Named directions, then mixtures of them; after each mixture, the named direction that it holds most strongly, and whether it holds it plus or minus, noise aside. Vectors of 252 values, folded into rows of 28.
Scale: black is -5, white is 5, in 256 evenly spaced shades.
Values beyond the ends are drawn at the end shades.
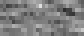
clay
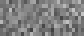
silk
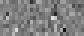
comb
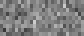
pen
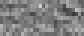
clay, plus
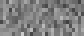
silk, minus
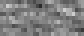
clay, minus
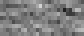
clay, plus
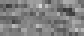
clay, plus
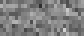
clay, minus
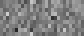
comb, minus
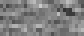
clay, plus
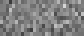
silk, plus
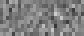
silk, minus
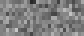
comb, plus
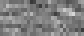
clay, minus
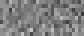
silk, minus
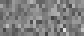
comb, minus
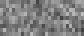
silk, plus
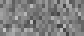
pen, minus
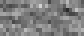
clay, plus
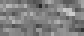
clay, minus
